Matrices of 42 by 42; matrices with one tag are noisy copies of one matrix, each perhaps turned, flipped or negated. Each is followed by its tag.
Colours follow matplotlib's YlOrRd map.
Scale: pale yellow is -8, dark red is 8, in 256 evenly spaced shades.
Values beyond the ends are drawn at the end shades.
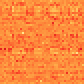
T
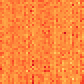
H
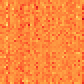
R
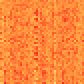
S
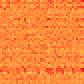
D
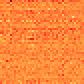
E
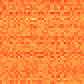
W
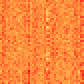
S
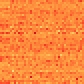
H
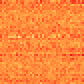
S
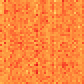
S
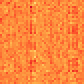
T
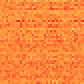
E
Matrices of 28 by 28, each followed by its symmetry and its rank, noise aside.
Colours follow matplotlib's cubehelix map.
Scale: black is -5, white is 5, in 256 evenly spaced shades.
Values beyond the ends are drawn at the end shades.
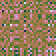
no symmetry, rank three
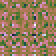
no symmetry, rank three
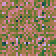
symmetric, rank four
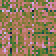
no symmetry, rank three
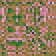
no symmetry, rank four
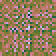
symmetric, rank three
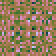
antisymmetric, rank two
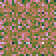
no symmetry, rank three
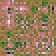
symmetric, rank four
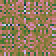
antisymmetric, rank four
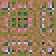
symmetric, rank two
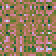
no symmetry, rank two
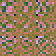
symmetric, rank two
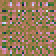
antisymmetric, rank two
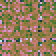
antisymmetric, rank four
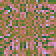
no symmetry, rank four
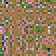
no symmetry, rank four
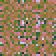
no symmetry, rank three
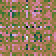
no symmetry, rank three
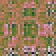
no symmetry, rank three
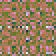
no symmetry, rank two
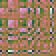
symmetric, rank two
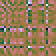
antisymmetric, rank two
